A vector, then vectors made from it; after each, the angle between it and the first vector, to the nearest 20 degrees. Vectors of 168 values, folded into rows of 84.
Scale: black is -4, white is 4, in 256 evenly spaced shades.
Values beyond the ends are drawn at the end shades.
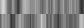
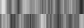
20 degrees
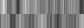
20 degrees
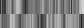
160 degrees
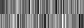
120 degrees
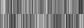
40 degrees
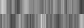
20 degrees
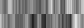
100 degrees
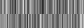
80 degrees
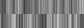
140 degrees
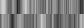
20 degrees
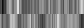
160 degrees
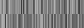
80 degrees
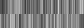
140 degrees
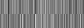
80 degrees
